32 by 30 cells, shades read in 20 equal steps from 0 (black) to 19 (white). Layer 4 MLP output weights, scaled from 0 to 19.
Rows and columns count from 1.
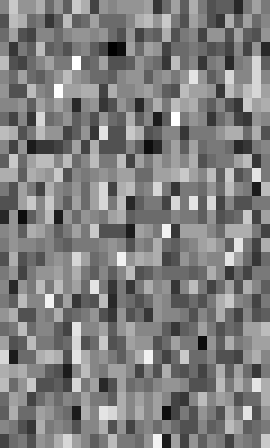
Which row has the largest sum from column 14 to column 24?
13
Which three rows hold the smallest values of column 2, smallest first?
26, 21, 4
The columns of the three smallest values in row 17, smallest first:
15, 20, 30
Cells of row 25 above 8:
18
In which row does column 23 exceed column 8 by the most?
24
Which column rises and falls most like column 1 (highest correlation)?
29
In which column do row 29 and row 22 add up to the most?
6
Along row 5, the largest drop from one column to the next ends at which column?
10
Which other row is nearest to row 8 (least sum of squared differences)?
23
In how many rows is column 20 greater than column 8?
14
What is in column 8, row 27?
2
